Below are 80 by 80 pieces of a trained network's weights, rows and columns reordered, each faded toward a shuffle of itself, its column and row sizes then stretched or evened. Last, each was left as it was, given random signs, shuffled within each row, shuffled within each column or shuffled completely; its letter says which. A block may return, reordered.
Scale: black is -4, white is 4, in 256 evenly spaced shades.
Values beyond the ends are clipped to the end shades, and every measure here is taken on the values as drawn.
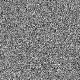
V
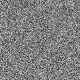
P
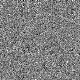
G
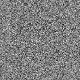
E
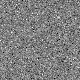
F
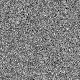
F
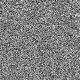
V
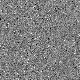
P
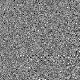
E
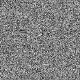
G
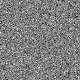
P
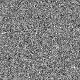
V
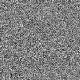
E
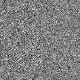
G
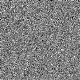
G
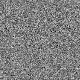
V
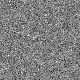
F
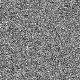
P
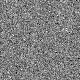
F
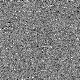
V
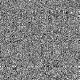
E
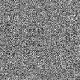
E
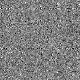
E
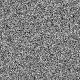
F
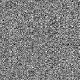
E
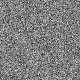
F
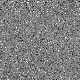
V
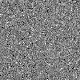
P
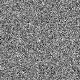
P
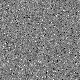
F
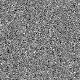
P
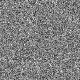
V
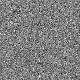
P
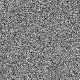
P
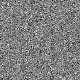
P
